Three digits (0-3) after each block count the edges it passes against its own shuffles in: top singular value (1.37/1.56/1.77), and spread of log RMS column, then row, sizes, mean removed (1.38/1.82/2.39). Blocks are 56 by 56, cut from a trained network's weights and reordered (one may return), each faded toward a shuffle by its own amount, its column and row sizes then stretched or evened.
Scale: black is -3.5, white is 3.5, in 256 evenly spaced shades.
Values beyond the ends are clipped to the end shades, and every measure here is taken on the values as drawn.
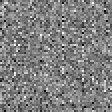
1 2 0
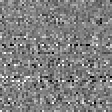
1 0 3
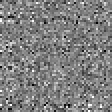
2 2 2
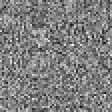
3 0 1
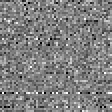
2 0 3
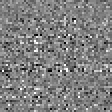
2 1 3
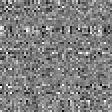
3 2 3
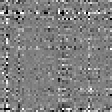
3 3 3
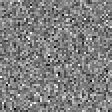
1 1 0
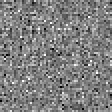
2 1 0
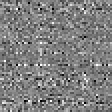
2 1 3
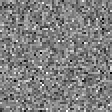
0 0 1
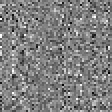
3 3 0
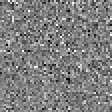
1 2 2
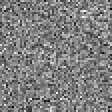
1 0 1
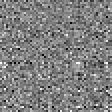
3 1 2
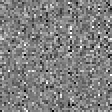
0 3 1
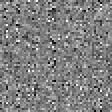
0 3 1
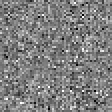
1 2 1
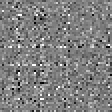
2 2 3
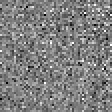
0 2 1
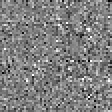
1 2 1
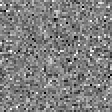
0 1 1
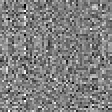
3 2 0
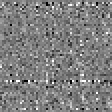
3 2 3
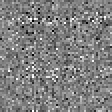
0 2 2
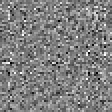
2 2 1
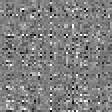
3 3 3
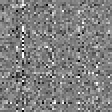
3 3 2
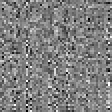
3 3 0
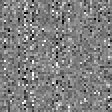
1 3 0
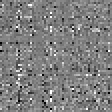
0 3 3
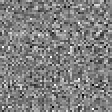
2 1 2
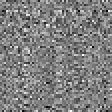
3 0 2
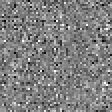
0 2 2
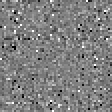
0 1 1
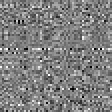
3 0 3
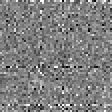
3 2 2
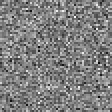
3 1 0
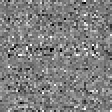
1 2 2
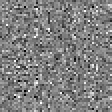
0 3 1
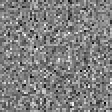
2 1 0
